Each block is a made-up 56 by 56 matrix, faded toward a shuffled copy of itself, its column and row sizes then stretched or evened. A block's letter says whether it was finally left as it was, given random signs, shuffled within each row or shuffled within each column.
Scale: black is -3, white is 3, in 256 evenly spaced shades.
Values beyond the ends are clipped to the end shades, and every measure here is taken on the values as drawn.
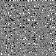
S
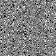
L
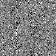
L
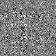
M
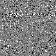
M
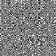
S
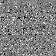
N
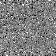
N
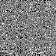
M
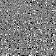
M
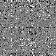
M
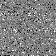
N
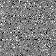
N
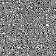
M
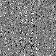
L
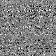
N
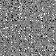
M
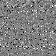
N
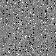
L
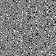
L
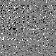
M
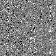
L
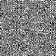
S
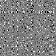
S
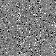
L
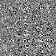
M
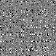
M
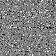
N
